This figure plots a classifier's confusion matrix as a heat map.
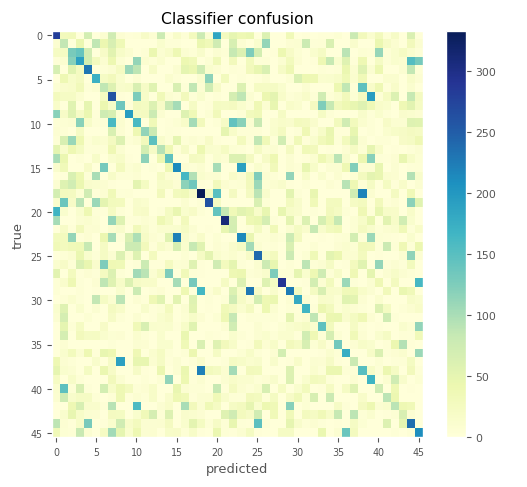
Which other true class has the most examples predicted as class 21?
20
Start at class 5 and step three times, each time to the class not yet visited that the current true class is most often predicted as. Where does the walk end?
26
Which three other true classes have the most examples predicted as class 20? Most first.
0, 18, 15
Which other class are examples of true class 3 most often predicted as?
44
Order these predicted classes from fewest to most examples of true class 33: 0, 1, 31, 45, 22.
0, 31, 1, 22, 45
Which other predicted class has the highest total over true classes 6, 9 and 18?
38
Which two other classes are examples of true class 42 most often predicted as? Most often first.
10, 29
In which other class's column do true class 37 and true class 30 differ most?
8
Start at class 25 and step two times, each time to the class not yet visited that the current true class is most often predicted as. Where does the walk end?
4
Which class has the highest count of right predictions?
18
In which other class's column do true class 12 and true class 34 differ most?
2
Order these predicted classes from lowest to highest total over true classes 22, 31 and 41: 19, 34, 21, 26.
19, 26, 21, 34
